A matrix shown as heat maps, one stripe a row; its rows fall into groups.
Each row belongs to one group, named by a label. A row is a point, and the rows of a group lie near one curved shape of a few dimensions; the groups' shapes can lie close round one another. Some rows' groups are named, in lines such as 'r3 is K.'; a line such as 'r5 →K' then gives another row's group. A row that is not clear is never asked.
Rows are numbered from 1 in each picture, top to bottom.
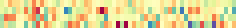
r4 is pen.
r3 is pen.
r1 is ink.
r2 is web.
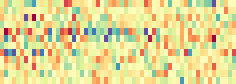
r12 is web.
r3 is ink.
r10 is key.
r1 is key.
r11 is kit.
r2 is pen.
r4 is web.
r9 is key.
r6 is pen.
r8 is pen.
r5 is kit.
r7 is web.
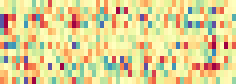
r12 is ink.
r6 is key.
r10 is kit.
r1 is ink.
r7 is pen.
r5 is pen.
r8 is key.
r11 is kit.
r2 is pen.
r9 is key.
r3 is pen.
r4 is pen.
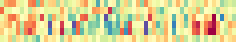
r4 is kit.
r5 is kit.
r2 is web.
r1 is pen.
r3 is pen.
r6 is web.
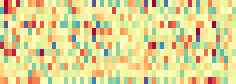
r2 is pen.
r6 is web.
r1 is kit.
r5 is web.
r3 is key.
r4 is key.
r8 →pen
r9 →web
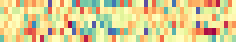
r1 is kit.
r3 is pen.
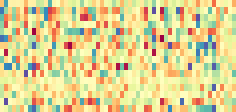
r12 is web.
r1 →kit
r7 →key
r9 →web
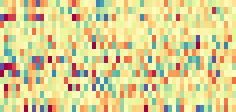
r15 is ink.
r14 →key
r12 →pen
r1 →pen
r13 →kit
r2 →key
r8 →pen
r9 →pen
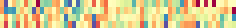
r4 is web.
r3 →web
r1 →kit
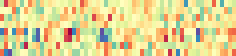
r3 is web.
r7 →key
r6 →web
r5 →web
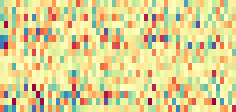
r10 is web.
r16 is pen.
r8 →ink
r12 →pen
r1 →web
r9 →pen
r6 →ink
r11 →pen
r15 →pen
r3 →ink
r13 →ink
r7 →pen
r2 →web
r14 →kit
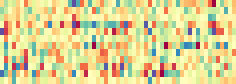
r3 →pen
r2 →web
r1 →pen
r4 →kit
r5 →pen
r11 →ink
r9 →key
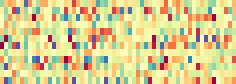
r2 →key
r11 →key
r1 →pen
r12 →pen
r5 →web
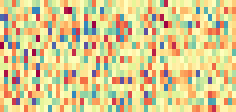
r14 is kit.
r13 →web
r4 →web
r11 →web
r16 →kit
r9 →key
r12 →key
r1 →web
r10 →pen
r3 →ink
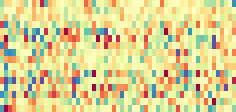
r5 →web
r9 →pen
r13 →web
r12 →pen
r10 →pen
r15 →key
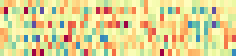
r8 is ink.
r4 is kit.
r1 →pen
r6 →web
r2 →key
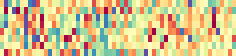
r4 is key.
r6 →web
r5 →ink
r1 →kit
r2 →key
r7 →ink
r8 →kit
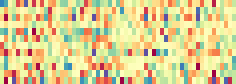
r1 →key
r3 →web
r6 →web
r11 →pen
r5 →key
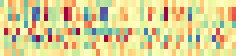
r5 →kit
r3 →web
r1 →pen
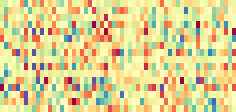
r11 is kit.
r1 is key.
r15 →pen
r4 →web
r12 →web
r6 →web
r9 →key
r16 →kit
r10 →ink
